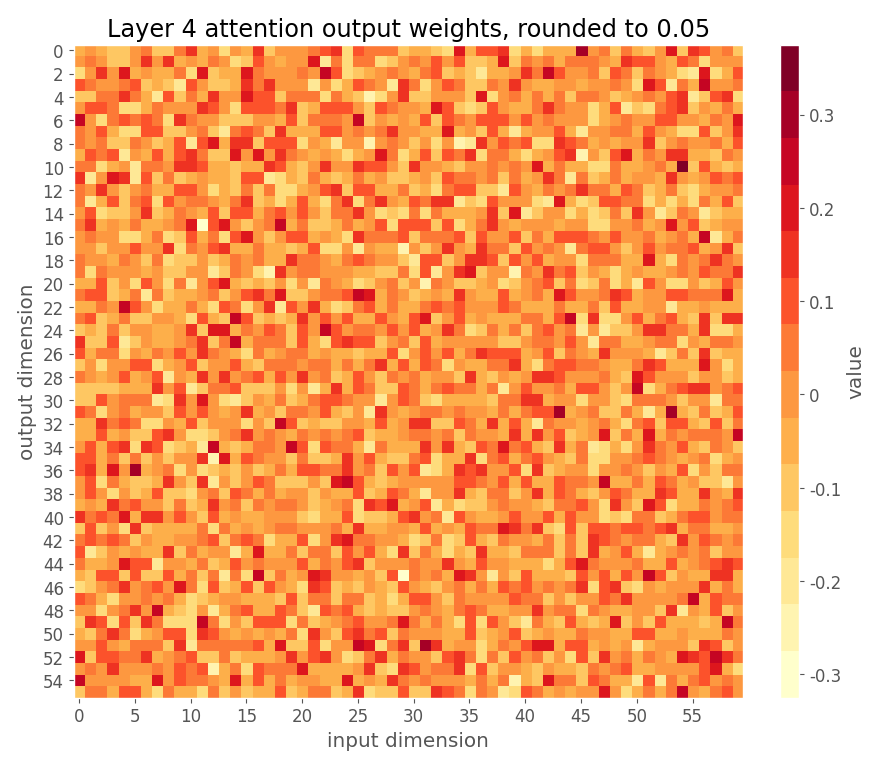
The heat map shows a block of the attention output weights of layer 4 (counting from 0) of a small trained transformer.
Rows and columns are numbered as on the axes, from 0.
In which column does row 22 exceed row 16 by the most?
4
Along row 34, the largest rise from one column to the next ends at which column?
12
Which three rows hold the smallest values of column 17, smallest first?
19, 11, 42
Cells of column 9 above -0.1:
42
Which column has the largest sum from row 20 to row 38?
43
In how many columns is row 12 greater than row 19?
28
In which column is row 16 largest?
56
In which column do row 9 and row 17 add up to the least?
29
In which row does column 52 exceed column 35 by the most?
24
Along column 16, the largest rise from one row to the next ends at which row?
9
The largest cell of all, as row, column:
10, 54
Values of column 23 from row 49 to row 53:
0 -0.1 0 0 -0.05
